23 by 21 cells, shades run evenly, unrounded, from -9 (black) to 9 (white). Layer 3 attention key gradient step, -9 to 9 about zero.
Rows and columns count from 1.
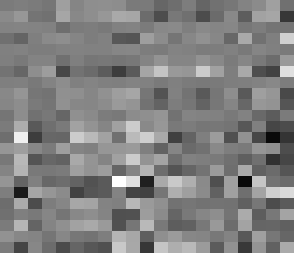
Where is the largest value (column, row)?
9, 17
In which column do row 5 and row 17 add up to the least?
18
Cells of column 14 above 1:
4
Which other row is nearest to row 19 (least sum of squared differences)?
12
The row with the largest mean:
14
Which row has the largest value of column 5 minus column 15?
2
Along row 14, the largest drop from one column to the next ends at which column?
21
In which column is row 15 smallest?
20
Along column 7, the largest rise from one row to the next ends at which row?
19
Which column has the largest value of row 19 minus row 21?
10
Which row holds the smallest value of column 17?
13
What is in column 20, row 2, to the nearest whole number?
3
